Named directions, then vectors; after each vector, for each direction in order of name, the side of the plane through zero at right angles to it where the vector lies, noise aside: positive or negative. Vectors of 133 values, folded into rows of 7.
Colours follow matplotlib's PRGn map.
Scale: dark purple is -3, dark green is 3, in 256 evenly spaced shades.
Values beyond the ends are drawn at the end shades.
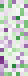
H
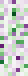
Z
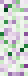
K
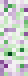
positive, positive, negative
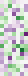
positive, positive, negative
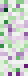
negative, positive, negative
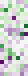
positive, positive, negative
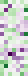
negative, negative, positive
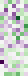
positive, negative, negative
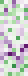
positive, negative, positive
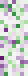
positive, positive, positive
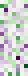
positive, negative, positive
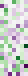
negative, positive, negative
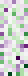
positive, negative, positive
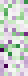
positive, positive, negative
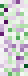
positive, negative, positive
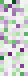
negative, negative, negative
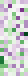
negative, negative, positive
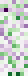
positive, negative, positive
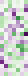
positive, positive, negative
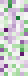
positive, positive, negative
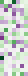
negative, negative, negative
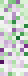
positive, negative, negative
